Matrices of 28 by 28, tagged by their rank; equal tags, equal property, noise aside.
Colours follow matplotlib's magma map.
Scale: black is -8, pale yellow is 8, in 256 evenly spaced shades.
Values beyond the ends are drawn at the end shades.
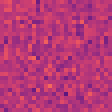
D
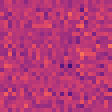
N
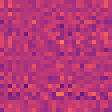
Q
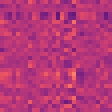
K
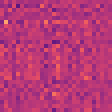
Q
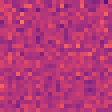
D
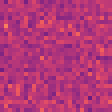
D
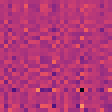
K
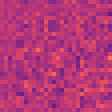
N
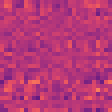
K
